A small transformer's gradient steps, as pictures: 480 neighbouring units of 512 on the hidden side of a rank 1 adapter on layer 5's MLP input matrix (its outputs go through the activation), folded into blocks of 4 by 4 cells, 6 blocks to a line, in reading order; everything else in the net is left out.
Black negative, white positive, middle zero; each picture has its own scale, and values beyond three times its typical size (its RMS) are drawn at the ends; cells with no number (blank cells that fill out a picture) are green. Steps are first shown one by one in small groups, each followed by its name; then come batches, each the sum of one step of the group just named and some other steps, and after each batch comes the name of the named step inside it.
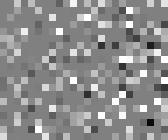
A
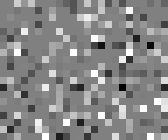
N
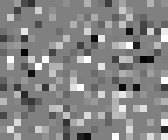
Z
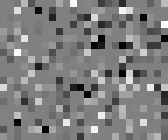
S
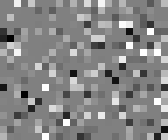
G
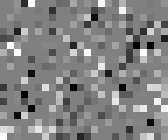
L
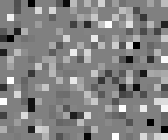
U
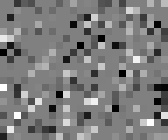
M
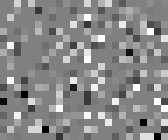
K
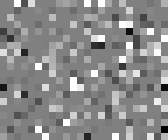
G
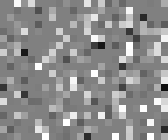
N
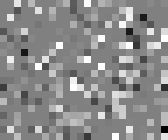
Z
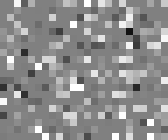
Z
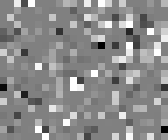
G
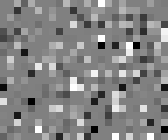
Z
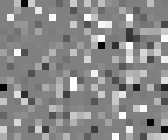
A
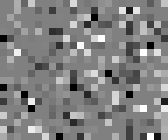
L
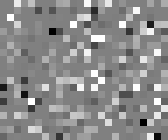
K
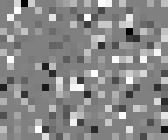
A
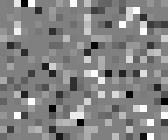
M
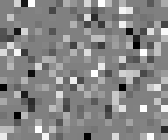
L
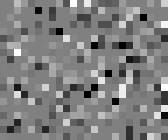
S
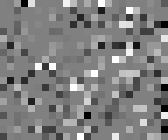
M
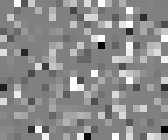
A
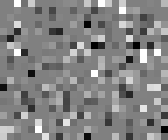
L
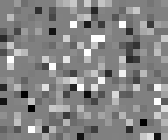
K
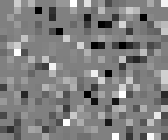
S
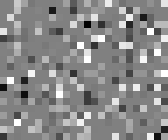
K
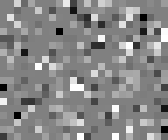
Z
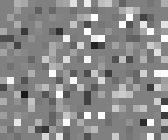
K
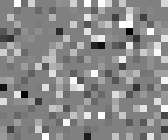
G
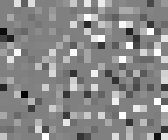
G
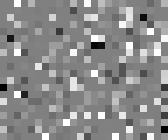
G
